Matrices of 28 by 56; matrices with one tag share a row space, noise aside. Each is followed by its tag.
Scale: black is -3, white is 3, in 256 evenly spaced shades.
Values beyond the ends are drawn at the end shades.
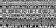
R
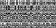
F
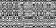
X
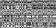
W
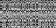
R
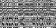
X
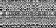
R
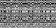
F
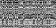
X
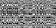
X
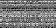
R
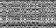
R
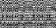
X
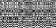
X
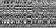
W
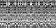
F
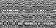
X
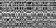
W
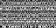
R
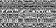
X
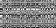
R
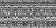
F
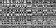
W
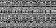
F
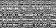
X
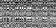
W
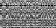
R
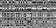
W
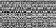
W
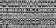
R
